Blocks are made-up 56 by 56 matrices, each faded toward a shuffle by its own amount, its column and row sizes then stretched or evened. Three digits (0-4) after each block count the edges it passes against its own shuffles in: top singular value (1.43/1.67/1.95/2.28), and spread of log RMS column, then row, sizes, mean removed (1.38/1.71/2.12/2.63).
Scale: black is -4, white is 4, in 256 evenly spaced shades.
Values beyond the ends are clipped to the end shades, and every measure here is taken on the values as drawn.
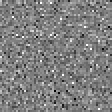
2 0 0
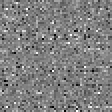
0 2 3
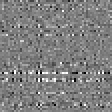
4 1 4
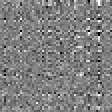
4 3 3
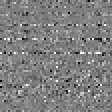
2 1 4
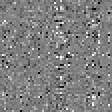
2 3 2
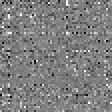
2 3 3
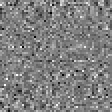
3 0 2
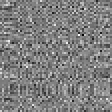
4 0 1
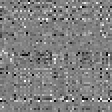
4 1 4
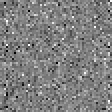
1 2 0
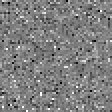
0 0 1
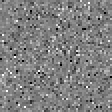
0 0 0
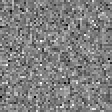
0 0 0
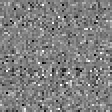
1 0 3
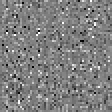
2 3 0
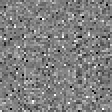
2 0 0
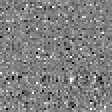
2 1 2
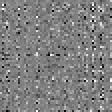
1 4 3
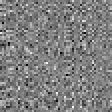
4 3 0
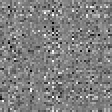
2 3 3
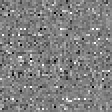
0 1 3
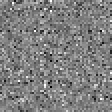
2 2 2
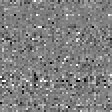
0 0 3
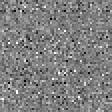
0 1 2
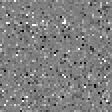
0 1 1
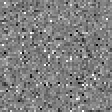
0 1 1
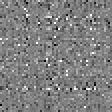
2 2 2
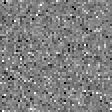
0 0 0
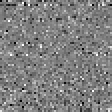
1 0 3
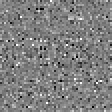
1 0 2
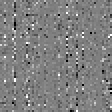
1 4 0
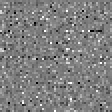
0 0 3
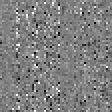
1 4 0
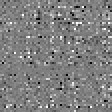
2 2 4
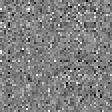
3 2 1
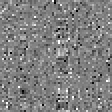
3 2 0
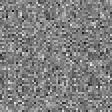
3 1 0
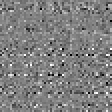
3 2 4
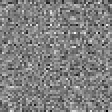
3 0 3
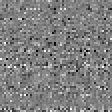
2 1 4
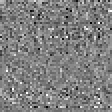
0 1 3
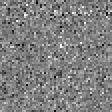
0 0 2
